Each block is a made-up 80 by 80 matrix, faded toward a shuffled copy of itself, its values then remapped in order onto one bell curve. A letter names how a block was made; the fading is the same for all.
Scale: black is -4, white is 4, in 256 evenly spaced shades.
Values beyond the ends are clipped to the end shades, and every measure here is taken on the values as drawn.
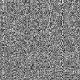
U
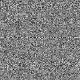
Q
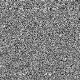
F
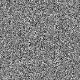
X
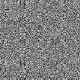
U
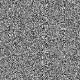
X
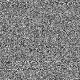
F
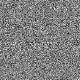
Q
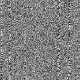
U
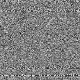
Q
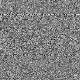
Q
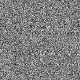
Q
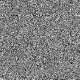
Q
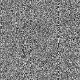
X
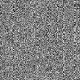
U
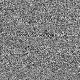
F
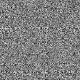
Q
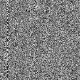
X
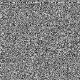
Q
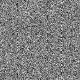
X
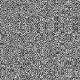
U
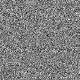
Q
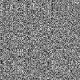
U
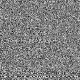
Q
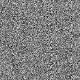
X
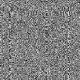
U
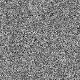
F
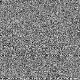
Q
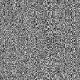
U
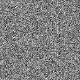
X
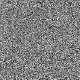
F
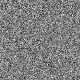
F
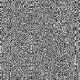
U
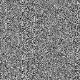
X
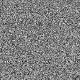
F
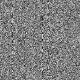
X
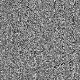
X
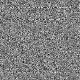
Q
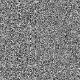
X
